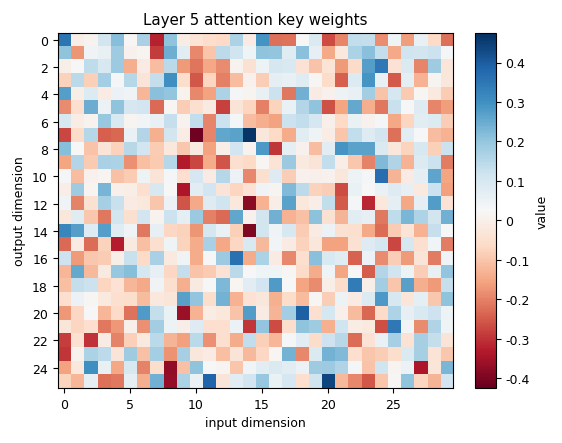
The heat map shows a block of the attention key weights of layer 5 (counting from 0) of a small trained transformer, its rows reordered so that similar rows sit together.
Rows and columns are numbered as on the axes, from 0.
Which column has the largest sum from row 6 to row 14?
28
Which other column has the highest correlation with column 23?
8
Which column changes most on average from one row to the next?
14
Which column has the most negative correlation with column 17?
13
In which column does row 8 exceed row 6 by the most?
15
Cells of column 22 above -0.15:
23
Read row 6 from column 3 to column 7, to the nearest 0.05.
0.2 0.1 0 0.05 0.05
